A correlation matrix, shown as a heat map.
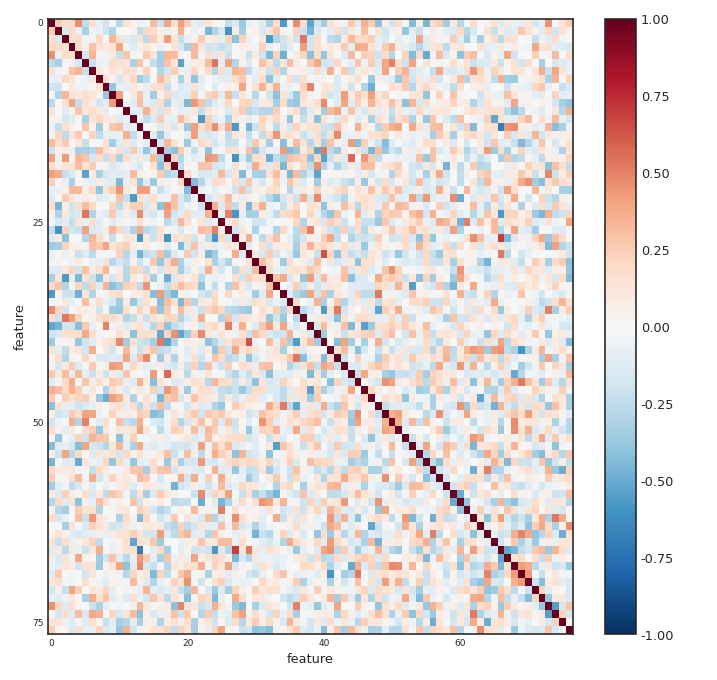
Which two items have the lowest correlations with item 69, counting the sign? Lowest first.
41, 15
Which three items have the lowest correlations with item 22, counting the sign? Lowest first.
12, 60, 33
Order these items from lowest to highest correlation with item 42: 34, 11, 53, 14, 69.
69, 34, 53, 11, 14
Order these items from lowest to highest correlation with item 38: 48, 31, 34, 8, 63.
63, 48, 31, 34, 8
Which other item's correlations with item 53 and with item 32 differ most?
33
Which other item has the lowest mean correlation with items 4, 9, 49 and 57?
55
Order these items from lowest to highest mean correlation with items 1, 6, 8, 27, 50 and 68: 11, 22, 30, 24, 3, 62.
24, 11, 30, 62, 22, 3
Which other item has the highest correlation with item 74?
62
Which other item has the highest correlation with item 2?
37
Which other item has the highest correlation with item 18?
39
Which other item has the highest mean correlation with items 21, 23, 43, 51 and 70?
49
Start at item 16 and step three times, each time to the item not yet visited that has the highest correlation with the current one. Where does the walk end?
66
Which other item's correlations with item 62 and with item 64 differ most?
56
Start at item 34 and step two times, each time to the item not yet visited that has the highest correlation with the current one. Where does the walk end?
60
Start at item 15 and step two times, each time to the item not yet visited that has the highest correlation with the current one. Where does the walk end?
17
